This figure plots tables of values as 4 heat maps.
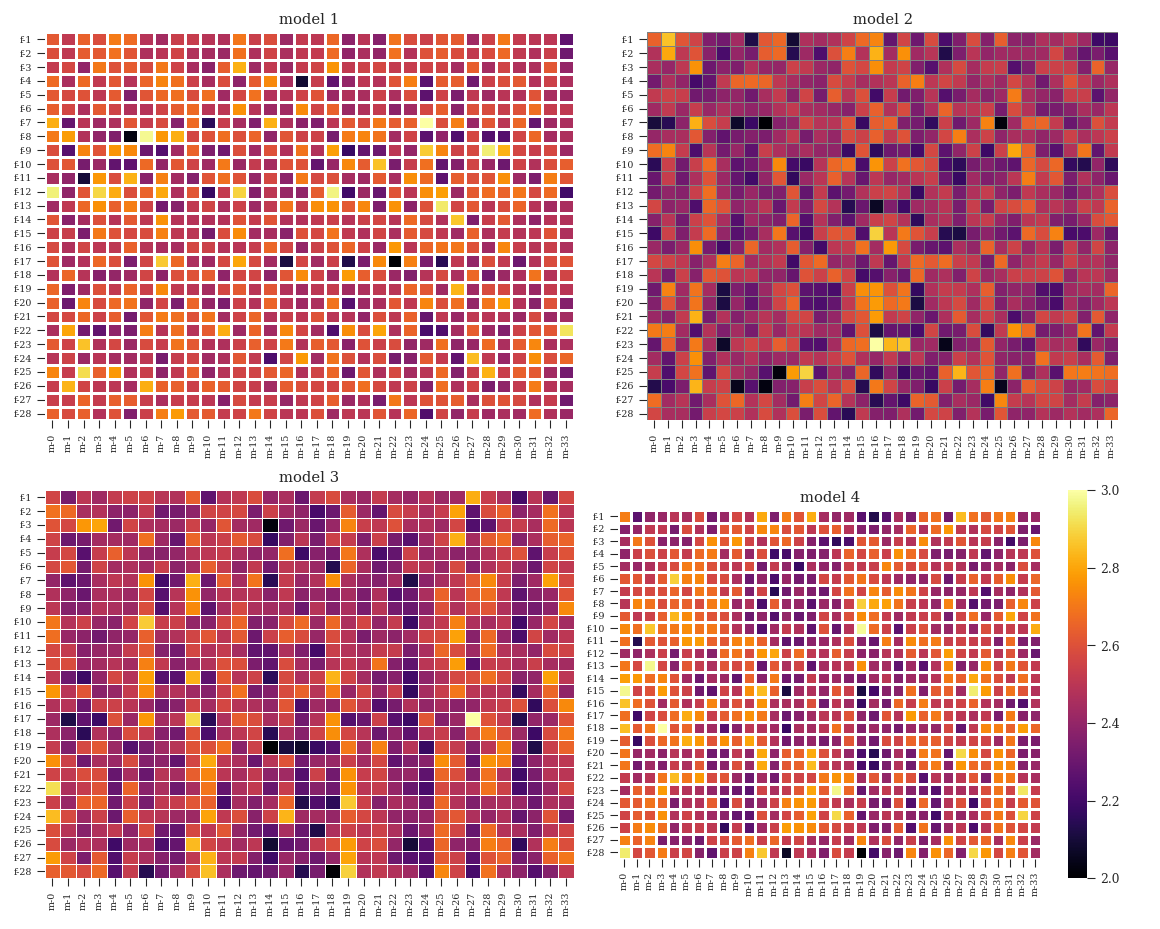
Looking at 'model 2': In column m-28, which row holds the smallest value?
f-19
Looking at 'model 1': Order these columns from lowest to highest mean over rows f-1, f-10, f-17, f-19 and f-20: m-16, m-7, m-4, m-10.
m-10, m-16, m-4, m-7
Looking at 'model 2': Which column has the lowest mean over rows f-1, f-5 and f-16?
m-21
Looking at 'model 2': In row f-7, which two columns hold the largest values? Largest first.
m-3, m-24
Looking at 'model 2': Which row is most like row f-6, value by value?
f-8
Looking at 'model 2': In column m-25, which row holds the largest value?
f-27
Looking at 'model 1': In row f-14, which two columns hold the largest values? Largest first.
m-26, m-7
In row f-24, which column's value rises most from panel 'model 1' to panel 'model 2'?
m-14
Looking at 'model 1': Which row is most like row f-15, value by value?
f-3
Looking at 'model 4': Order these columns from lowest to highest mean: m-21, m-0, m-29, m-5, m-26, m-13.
m-13, m-21, m-26, m-29, m-5, m-0
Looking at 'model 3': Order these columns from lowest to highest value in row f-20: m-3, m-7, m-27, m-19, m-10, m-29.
m-27, m-7, m-3, m-19, m-29, m-10
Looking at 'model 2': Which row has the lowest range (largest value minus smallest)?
f-6
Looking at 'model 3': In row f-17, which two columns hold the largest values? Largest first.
m-27, m-9
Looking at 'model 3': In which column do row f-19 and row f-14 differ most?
m-18
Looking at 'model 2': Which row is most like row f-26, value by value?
f-7
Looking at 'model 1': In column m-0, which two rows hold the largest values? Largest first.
f-12, f-7
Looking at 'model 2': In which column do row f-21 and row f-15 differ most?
m-22
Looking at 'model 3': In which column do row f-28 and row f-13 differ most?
m-6
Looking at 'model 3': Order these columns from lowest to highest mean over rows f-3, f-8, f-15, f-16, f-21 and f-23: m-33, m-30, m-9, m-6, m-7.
m-30, m-7, m-6, m-33, m-9
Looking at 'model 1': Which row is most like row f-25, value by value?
f-23
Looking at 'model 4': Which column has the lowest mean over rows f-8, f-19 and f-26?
m-28
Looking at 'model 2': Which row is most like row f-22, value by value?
f-9
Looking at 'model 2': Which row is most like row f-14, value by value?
f-12
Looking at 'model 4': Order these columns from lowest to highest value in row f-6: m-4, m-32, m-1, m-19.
m-32, m-1, m-19, m-4
